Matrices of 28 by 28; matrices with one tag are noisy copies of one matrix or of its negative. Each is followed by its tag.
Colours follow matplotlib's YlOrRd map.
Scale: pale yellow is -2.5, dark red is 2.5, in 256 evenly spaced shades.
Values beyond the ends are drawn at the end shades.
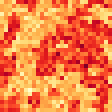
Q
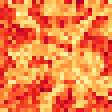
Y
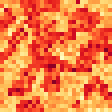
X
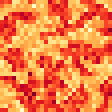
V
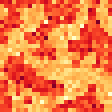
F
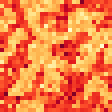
X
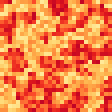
V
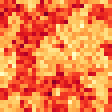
Q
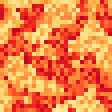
F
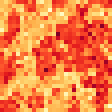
Q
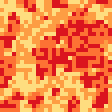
Q
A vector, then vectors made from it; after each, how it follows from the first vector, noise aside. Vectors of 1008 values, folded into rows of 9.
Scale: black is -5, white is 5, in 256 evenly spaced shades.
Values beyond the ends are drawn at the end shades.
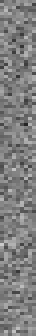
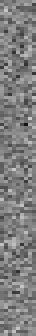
copied.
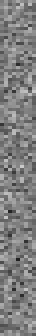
reversed.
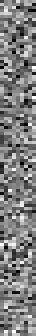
scaled up.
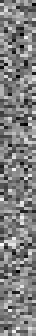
scaled up.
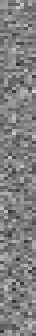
reversed.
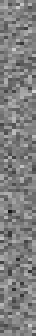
reversed.
